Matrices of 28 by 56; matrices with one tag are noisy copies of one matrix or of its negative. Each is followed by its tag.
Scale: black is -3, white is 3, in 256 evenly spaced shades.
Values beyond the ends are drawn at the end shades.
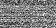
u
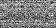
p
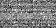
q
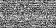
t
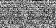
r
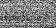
p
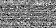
u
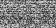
r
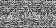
t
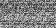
p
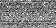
p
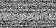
q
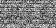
r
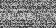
q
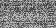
p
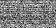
r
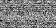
t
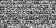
r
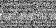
q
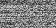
u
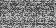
p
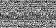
t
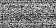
p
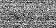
p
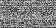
t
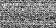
p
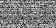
r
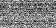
p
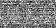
r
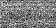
p
